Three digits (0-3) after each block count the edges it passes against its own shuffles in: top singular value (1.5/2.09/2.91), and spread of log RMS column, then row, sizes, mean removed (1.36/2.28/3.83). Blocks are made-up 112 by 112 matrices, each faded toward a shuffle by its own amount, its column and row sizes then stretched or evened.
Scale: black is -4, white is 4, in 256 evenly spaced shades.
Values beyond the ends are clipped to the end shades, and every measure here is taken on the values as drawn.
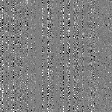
2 3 1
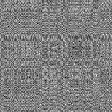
3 1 0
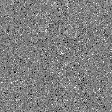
1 1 0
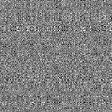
2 1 2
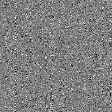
0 2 0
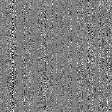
0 3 0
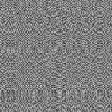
3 1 2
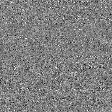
0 0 2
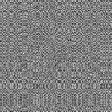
3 2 2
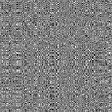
3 2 1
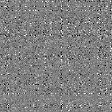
1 2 2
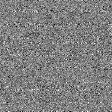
0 0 2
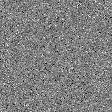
0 0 0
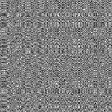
3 2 2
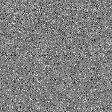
1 0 1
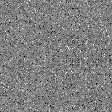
1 0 0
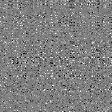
2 1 2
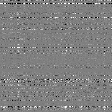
2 1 3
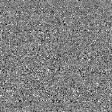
0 1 2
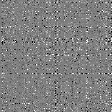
2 2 2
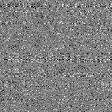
2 0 2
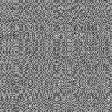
3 0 0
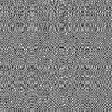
3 0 2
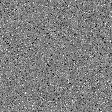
0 0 0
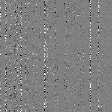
1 3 1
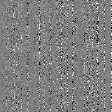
0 3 0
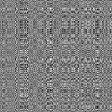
3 3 2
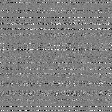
1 1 3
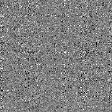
0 2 2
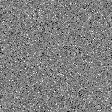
1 0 0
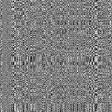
3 3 1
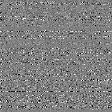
1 1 3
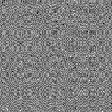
3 0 1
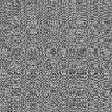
3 0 2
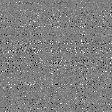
0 1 2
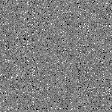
0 2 1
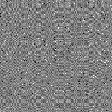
3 0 0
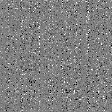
0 2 1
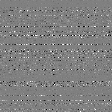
1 1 3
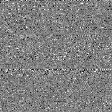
1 0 2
